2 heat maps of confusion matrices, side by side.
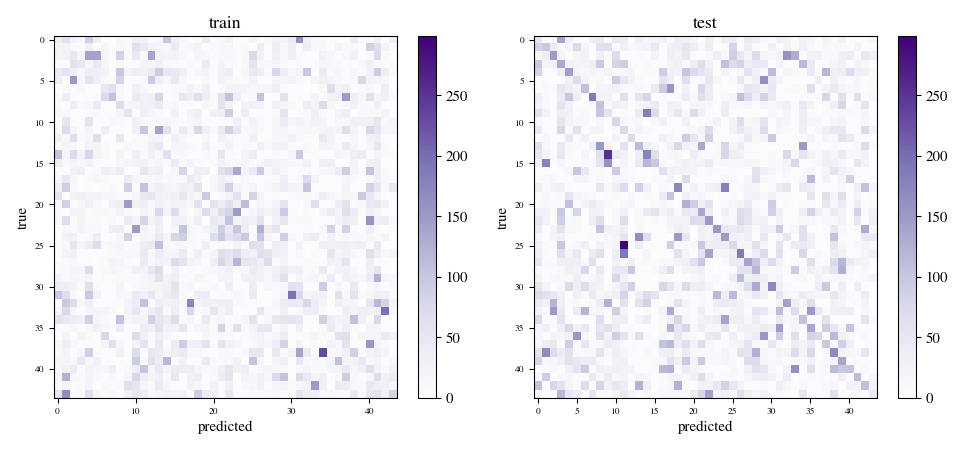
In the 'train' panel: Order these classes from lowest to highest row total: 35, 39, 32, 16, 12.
12, 35, 39, 16, 32
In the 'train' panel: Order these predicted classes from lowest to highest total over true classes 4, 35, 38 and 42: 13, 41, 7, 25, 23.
7, 23, 25, 41, 13
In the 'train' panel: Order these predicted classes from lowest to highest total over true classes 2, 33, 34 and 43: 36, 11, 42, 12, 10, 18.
36, 11, 18, 10, 42, 12
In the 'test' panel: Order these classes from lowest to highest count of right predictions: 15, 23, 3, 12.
12, 15, 3, 23
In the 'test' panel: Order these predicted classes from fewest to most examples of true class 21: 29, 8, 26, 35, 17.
29, 8, 17, 26, 35
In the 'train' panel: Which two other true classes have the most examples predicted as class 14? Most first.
39, 0
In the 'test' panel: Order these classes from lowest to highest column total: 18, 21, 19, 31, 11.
31, 18, 19, 21, 11
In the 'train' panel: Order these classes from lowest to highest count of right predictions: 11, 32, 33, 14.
33, 14, 32, 11
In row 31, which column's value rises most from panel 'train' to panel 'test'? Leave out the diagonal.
23
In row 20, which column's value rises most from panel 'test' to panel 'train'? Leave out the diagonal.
9
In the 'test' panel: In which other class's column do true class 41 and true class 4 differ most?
37
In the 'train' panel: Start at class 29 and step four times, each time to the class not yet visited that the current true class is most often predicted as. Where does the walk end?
11
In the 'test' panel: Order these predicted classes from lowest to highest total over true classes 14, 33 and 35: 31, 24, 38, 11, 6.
11, 38, 24, 6, 31
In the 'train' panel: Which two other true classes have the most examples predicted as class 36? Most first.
39, 31
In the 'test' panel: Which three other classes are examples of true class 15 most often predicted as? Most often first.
1, 9, 14
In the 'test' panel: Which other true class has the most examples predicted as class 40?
35
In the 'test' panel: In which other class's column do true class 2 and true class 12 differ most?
32
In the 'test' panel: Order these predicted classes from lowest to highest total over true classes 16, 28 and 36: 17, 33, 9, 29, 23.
9, 23, 17, 33, 29
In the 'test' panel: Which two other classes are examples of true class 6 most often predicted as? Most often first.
17, 16
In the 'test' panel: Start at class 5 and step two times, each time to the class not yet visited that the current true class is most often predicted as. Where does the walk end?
26
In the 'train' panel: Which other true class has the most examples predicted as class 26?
23
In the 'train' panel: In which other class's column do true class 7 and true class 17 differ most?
37
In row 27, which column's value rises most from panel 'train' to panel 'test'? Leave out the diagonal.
39
